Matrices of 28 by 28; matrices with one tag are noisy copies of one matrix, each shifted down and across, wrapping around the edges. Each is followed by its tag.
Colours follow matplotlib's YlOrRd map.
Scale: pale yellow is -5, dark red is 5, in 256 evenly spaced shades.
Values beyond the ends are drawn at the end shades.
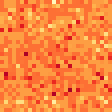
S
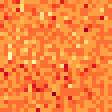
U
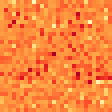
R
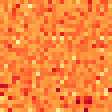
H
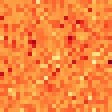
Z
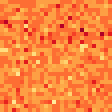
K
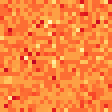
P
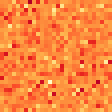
P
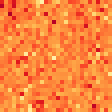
H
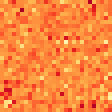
H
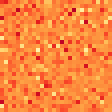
P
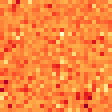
H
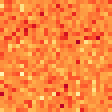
R
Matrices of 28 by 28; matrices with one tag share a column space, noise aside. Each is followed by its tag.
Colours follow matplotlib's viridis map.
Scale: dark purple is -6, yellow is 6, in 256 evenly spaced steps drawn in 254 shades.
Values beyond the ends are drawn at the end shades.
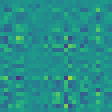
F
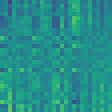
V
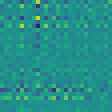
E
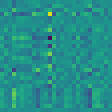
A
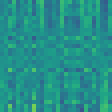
V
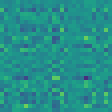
F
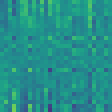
V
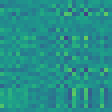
A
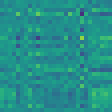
A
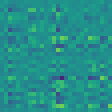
F
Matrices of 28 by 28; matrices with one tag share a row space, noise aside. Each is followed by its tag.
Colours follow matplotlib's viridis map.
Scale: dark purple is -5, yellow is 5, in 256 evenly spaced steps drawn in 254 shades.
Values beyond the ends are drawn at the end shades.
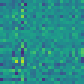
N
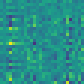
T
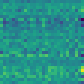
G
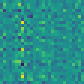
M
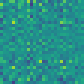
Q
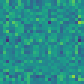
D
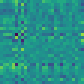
N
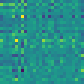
N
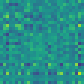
D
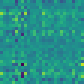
N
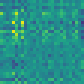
N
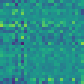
N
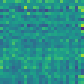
G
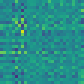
N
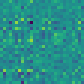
M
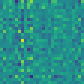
M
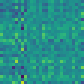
N
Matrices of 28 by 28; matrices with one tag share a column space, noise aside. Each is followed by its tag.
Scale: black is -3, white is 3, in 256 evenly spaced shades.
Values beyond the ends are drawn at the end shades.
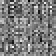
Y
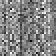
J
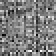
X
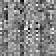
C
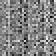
J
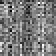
Y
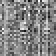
C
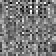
Y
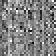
C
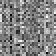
J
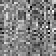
C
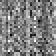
X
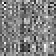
Y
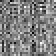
Y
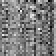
C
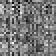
Y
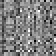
X
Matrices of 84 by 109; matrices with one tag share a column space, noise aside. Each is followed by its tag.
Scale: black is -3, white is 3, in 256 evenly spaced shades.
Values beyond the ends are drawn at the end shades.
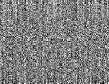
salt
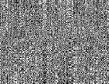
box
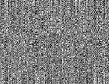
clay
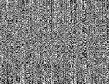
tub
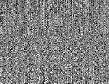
box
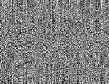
tub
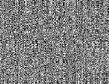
clay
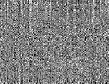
salt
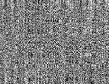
tub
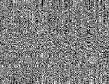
tub
